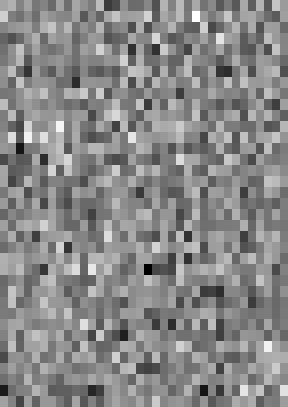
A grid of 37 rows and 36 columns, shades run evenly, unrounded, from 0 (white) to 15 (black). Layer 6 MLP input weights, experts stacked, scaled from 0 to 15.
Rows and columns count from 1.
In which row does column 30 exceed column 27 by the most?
13
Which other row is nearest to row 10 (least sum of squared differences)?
19
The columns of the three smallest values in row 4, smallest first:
28, 20, 34
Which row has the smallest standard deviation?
35
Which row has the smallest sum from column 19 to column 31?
2
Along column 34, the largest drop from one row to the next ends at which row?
32
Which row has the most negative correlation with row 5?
37
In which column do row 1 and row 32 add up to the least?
23
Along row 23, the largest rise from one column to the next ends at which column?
9
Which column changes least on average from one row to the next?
21
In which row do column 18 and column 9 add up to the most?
18
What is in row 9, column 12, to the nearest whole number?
8
